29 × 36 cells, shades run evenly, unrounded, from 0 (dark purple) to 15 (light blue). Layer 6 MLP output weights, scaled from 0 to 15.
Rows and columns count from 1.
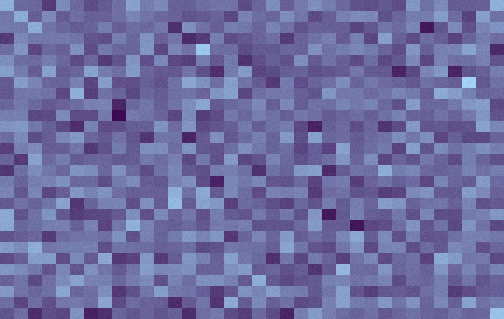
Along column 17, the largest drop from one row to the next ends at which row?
29
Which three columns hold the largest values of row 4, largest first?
28, 11, 2
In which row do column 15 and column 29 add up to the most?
19
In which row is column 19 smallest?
16
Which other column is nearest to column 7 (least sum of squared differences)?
18
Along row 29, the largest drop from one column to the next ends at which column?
7
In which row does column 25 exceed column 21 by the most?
25
